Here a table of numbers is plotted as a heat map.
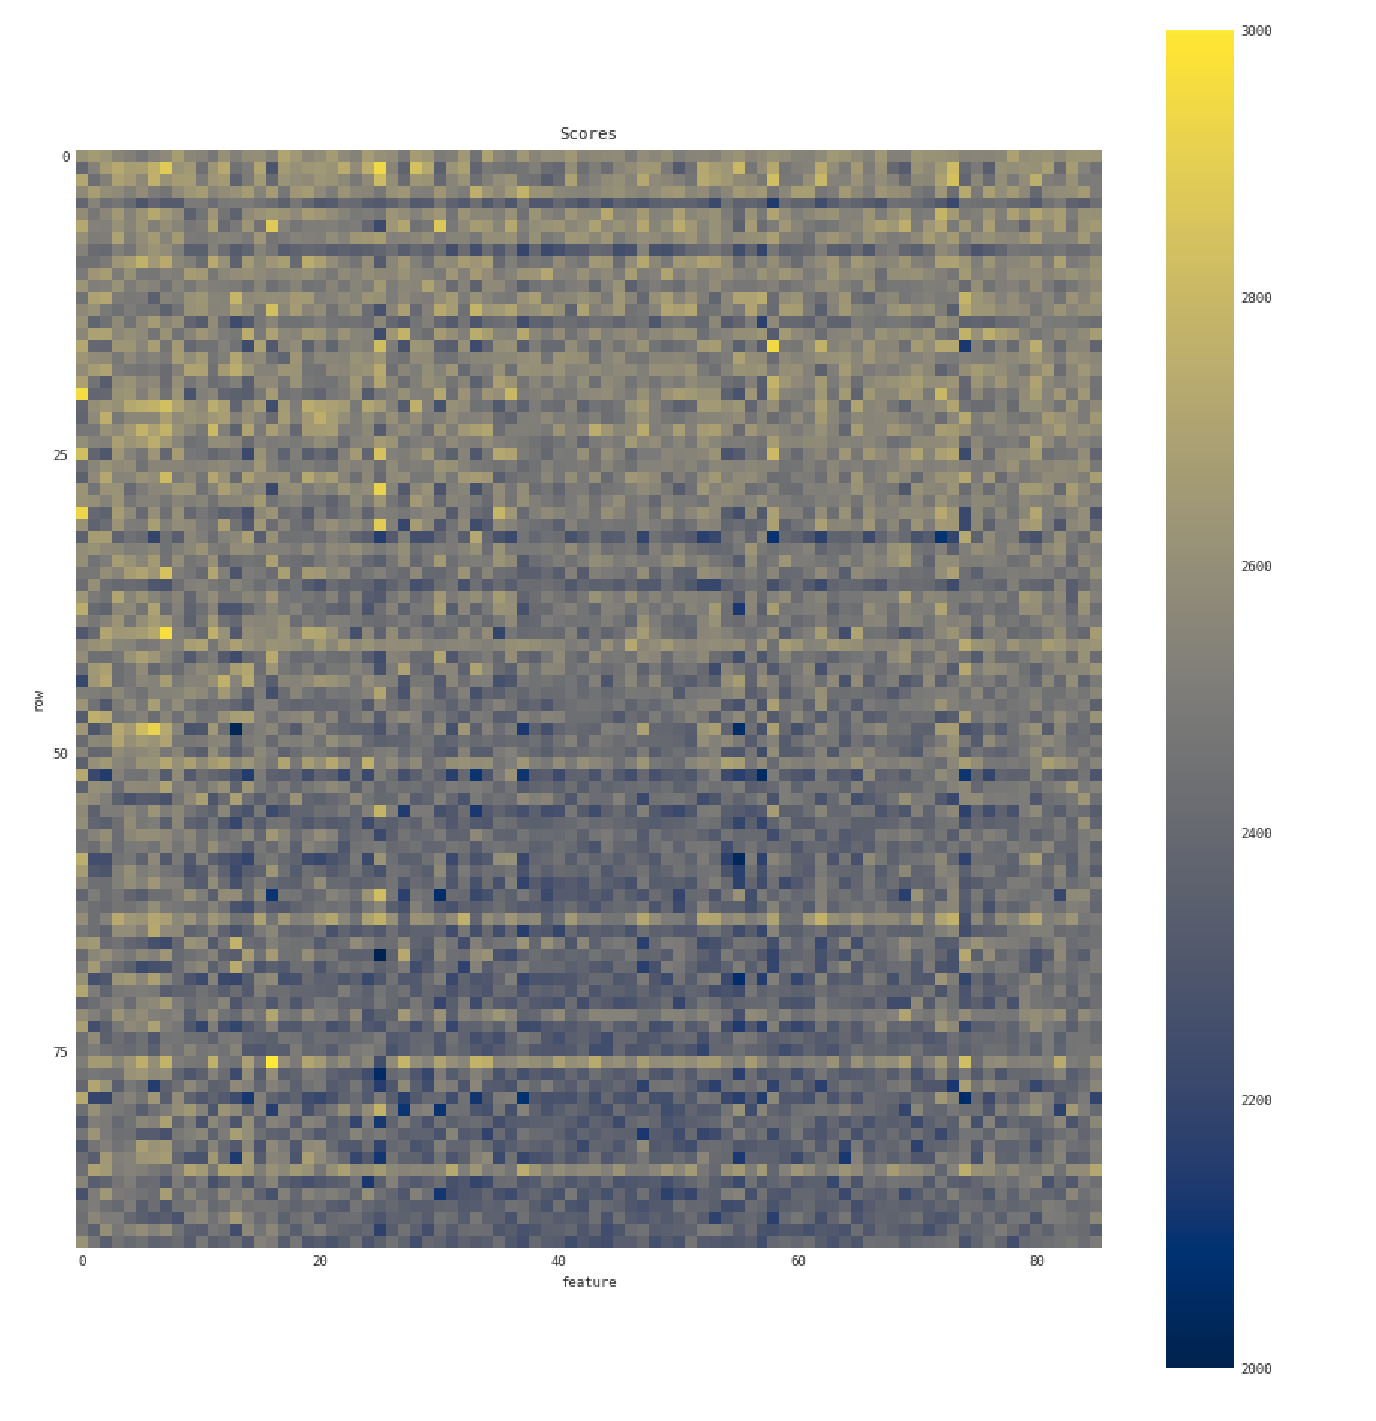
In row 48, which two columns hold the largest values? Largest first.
6, 5
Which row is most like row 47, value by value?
43
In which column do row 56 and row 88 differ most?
13
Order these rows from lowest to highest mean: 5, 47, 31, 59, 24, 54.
59, 54, 47, 31, 24, 5
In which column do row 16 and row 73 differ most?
25
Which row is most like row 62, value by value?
80
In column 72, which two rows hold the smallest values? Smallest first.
32, 82
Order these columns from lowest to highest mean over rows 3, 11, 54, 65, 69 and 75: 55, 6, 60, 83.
55, 60, 83, 6
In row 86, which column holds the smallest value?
24
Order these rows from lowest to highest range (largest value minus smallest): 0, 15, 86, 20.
0, 86, 15, 20
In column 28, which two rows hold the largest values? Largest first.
1, 21
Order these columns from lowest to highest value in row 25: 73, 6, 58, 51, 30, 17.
17, 30, 51, 6, 73, 58
